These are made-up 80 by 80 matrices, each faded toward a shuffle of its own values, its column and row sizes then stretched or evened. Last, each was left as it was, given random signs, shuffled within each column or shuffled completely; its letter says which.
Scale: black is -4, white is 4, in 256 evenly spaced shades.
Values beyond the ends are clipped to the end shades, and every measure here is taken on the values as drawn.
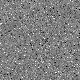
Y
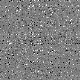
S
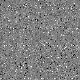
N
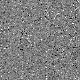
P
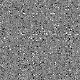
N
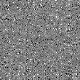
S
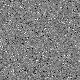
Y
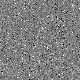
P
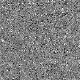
N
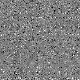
N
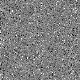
P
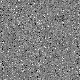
P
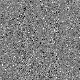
P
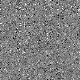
N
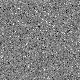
Y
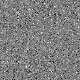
N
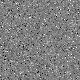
Y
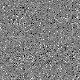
N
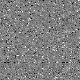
S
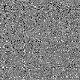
S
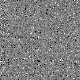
N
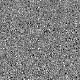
S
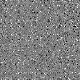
S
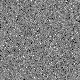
Y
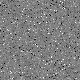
Y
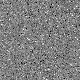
Y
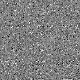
N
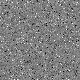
Y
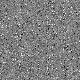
P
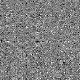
S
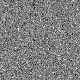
Y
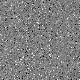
P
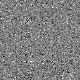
N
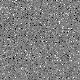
N
